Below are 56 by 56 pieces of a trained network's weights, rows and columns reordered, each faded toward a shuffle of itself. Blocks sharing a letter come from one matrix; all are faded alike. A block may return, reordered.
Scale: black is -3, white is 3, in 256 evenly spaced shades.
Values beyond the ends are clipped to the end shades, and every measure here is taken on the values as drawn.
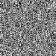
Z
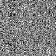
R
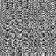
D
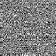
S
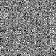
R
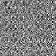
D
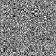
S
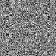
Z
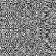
D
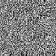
Z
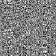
R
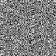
Z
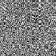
D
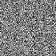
Z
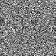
Z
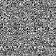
S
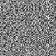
D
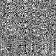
R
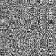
Z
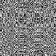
D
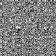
R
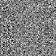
R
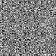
R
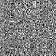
S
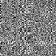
D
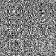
R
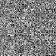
R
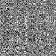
R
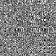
R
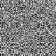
D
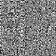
R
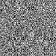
Z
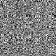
S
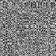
D
